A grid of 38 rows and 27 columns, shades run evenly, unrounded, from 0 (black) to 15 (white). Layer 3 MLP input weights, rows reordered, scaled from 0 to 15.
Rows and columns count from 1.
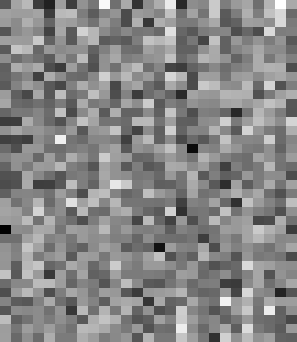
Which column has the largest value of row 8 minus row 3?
12
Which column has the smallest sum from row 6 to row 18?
18
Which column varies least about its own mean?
19
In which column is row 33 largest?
23
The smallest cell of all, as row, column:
26, 1
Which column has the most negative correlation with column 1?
25
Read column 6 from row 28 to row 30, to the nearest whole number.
9 9 7
